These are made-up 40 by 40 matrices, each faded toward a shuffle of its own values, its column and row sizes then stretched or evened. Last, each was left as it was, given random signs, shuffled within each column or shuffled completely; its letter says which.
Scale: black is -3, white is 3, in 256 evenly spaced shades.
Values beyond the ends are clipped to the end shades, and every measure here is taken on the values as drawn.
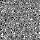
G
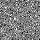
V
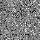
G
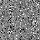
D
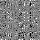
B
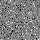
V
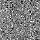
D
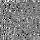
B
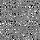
B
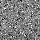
V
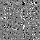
G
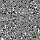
G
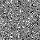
D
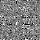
G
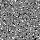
V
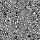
D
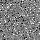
V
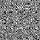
B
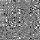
B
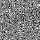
D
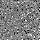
D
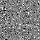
D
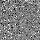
D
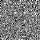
G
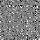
B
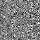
D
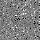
D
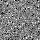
V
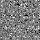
G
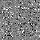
G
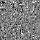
G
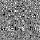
B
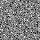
V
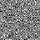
B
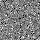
V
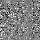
G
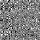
B
